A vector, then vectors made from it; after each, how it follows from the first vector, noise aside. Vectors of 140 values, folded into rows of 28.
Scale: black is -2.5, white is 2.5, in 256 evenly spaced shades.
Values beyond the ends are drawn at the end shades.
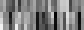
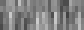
negated, shrunk.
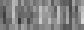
wrapped around, negated, shrunk.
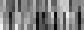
copied.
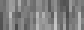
negated, shrunk.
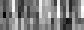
wrapped around, negated.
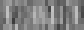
wrapped around, negated, shrunk.
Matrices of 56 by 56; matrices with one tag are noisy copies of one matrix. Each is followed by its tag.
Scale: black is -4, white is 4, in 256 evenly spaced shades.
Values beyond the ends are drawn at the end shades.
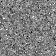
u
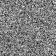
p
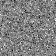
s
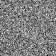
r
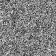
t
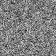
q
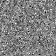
s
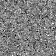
s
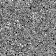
u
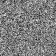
s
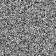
p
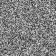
r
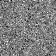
r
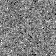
q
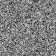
q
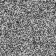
s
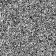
t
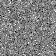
u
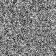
u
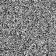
r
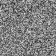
q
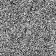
q
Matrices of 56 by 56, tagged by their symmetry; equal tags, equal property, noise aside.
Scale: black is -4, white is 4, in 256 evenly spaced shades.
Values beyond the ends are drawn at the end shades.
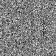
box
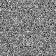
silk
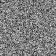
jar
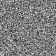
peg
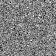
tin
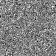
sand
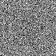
box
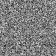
silk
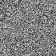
sand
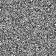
peg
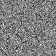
peg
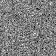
sand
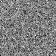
sand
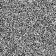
tin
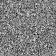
silk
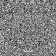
silk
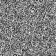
jar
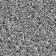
peg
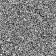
peg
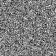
jar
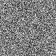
jar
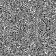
box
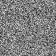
tin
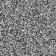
peg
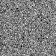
box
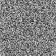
silk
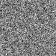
jar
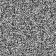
jar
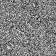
peg
